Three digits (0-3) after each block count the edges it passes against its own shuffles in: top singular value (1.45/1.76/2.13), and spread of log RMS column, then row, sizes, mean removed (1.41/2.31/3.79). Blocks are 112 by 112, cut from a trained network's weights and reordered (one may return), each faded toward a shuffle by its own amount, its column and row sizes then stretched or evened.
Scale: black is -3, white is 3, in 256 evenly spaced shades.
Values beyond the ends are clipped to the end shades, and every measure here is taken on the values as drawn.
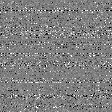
2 0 3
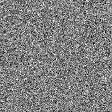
0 1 0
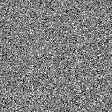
1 1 0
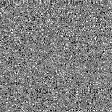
2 0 1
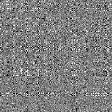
3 2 2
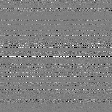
3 0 3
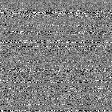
0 0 3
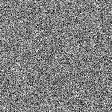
0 0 0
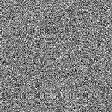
3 0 0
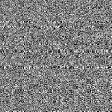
3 1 2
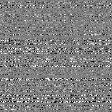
0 1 3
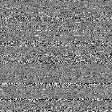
2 0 3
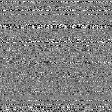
3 0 3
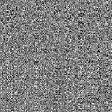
3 2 1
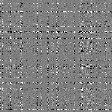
1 3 3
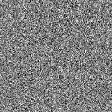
2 1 0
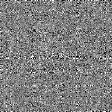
1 2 2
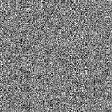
2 2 0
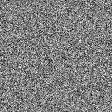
1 0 0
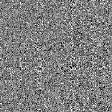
2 2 1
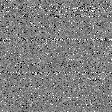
0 0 2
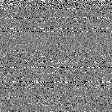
2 1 3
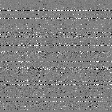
3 1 3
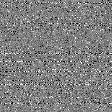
3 0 2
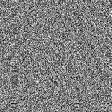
2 0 0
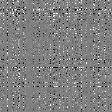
3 3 2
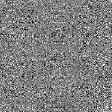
2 2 2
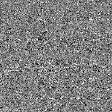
1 1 2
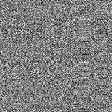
3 0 1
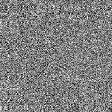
2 1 1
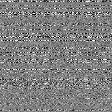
3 0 3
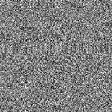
3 1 1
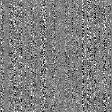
0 3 0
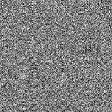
3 1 0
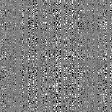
1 3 2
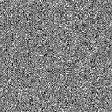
3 1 0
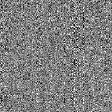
2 2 1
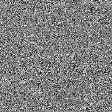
1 1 2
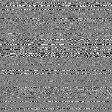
2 0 3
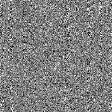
1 2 0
